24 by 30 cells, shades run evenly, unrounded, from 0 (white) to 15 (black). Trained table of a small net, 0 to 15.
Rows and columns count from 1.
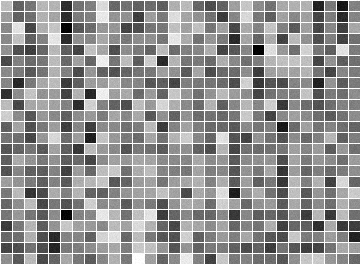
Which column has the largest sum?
6
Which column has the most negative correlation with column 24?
12
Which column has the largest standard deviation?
29
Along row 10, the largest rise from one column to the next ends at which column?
24
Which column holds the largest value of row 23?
5
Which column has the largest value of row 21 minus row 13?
15
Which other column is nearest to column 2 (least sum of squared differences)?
17
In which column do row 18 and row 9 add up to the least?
19
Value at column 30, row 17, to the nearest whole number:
9
